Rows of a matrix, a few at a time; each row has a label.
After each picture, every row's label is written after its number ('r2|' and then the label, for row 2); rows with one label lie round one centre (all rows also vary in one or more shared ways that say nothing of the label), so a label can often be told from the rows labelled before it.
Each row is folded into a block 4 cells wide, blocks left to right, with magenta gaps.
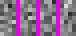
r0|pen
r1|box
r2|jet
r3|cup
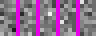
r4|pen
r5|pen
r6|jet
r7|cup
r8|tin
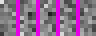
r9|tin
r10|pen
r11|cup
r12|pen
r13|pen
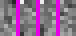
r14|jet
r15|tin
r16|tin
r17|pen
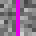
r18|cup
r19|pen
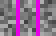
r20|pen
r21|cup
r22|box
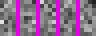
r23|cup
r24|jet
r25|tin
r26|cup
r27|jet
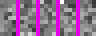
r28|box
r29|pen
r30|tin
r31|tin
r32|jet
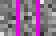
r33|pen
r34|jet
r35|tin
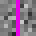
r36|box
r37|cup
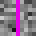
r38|pen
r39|box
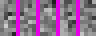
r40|box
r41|pen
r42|jet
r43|box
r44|pen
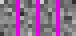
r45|tin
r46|pen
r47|tin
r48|jet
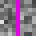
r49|cup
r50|jet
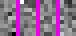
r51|box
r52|tin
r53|jet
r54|pen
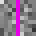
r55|tin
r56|pen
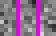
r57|cup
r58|jet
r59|pen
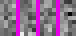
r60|box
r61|pen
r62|cup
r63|box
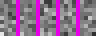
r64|pen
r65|pen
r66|pen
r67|jet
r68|box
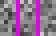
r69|cup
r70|tin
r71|pen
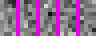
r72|jet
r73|box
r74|cup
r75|pen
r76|pen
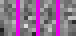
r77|tin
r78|box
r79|cup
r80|box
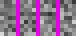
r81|pen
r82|cup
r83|cup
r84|jet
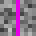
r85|cup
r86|pen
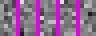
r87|jet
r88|tin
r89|pen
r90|tin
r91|cup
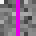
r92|tin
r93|jet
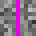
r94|cup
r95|box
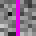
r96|box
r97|pen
